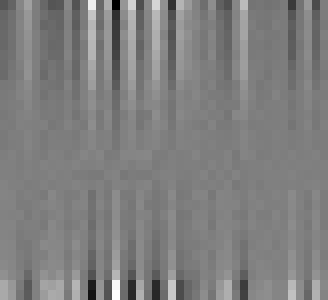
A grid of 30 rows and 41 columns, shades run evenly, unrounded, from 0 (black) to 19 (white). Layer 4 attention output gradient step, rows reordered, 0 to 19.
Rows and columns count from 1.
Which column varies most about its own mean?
15
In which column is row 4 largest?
12
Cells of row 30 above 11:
14
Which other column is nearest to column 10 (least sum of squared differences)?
29
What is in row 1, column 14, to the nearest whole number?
13
